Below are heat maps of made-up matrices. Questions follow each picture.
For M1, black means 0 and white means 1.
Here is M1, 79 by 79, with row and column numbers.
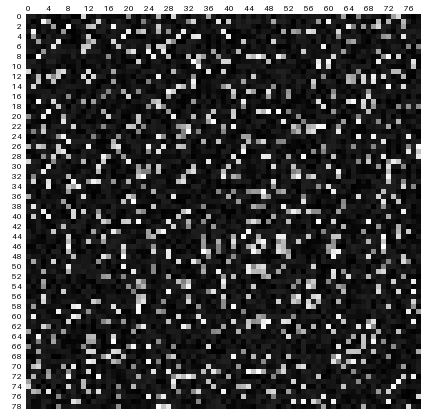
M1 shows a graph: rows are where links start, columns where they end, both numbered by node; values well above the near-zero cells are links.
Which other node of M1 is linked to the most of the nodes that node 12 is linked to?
node 17
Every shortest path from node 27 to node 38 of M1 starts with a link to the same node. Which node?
node 7
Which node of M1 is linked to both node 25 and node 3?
node 51
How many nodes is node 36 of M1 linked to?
12
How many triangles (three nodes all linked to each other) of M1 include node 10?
4
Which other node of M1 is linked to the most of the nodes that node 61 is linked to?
node 41
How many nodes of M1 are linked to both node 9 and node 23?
3
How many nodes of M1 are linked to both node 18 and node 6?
6
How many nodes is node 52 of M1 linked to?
12
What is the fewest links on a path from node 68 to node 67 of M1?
3
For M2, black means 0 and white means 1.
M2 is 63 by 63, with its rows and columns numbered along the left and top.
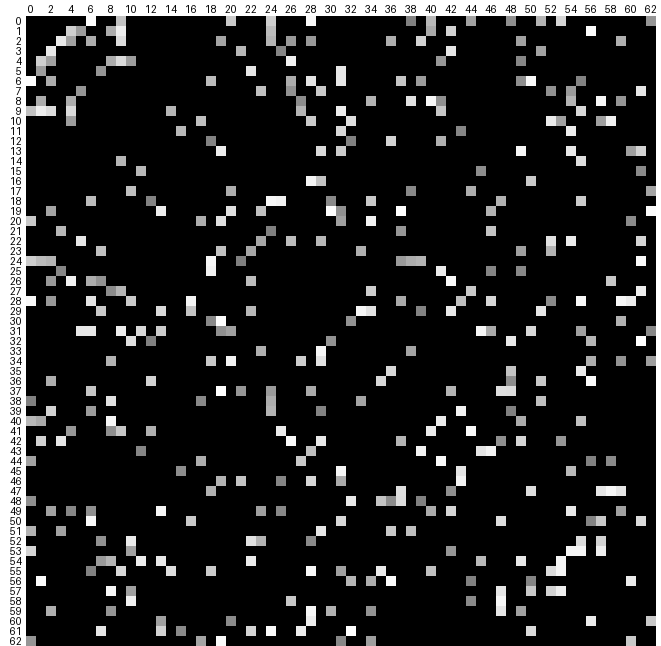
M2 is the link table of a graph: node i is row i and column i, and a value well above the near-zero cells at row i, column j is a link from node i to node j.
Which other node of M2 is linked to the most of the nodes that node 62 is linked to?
node 20
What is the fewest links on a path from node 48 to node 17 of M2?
3
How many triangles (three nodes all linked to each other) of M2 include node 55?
6
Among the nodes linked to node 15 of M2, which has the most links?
node 61
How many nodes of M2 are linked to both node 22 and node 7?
7
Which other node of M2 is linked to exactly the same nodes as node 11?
node 45
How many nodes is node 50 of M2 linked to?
7
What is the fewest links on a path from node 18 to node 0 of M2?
2
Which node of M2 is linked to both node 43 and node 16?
node 28
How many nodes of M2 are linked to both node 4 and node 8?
2
